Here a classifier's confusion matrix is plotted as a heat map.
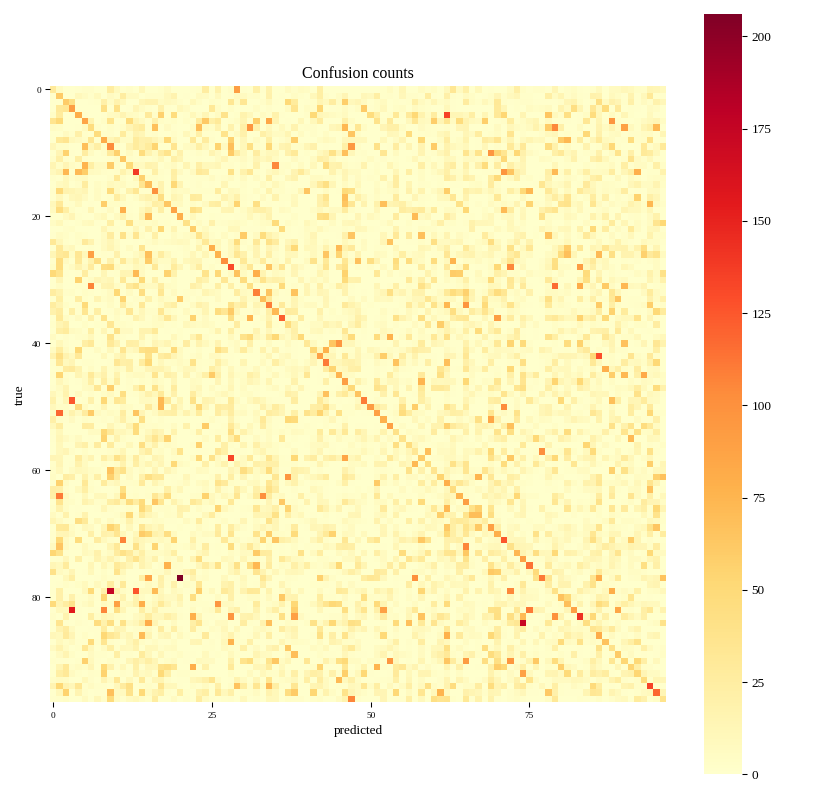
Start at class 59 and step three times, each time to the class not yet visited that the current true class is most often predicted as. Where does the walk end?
20
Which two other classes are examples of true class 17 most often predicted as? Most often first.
46, 92
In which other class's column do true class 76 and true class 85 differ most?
69
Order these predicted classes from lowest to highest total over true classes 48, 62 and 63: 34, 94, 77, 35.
77, 35, 34, 94
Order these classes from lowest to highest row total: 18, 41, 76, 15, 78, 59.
78, 15, 76, 59, 41, 18
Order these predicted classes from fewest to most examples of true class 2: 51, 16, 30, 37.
51, 16, 30, 37
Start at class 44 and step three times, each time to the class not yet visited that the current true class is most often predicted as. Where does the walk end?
72
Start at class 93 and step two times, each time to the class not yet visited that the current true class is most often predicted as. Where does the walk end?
90
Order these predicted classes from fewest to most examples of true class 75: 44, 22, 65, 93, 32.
22, 44, 65, 93, 32
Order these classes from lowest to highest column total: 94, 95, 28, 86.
95, 94, 86, 28
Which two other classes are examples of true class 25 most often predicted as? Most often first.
45, 81
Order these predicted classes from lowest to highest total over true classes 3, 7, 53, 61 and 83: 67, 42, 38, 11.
11, 42, 67, 38
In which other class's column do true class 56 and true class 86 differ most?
62
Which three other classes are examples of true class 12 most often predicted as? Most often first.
35, 5, 9
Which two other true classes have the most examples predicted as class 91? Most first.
55, 71
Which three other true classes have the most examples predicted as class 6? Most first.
31, 26, 51
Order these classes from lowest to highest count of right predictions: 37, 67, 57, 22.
57, 37, 22, 67
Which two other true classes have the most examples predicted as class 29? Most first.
0, 94
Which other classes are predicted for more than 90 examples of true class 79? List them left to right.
9, 13, 72
